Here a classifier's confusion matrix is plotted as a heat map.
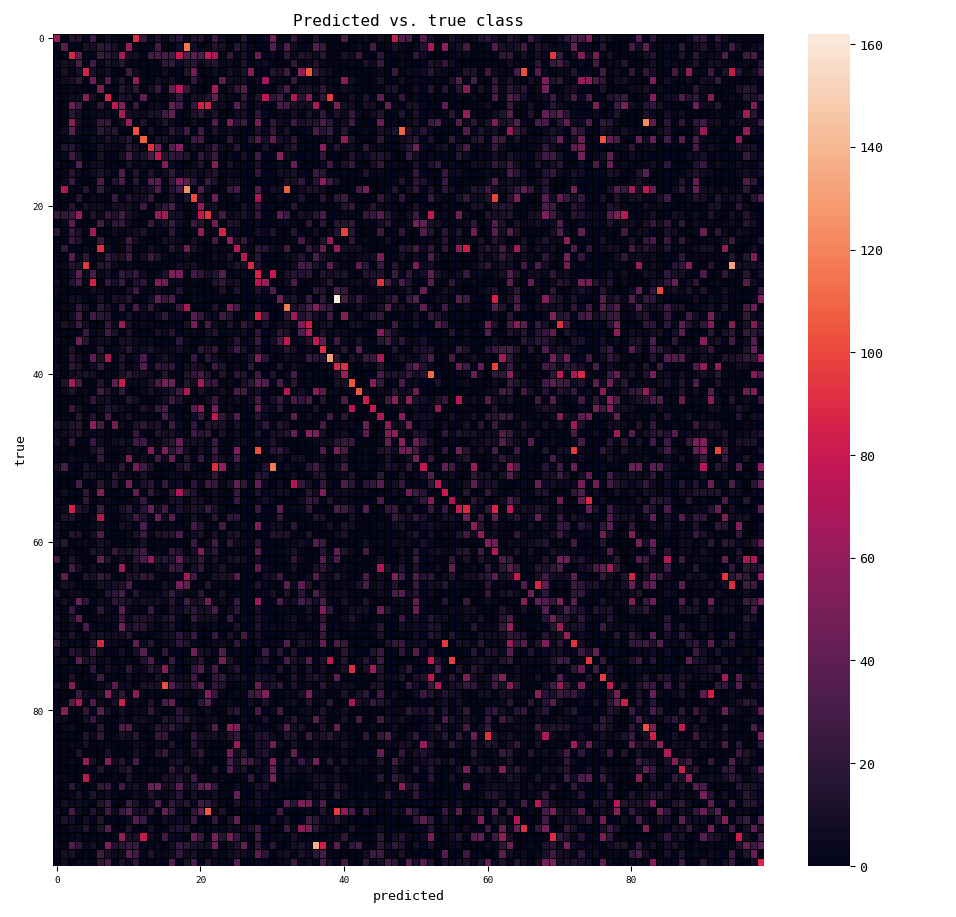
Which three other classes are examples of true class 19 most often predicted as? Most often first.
61, 28, 64
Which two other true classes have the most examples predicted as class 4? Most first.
27, 88
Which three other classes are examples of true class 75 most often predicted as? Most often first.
41, 44, 15
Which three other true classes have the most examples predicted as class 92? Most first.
49, 39, 56
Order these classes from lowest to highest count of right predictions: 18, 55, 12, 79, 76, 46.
46, 55, 79, 76, 12, 18
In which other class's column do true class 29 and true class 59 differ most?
45
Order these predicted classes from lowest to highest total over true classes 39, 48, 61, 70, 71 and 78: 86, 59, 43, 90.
86, 43, 59, 90
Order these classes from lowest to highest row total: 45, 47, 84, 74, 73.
73, 84, 45, 47, 74
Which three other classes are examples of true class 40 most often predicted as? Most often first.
52, 73, 70
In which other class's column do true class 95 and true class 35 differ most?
12
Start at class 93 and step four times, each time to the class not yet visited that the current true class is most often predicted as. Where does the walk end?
18
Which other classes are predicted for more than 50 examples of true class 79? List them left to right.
3, 9, 41
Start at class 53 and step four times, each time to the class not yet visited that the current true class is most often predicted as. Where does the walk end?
84
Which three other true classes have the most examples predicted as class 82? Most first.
10, 18, 42
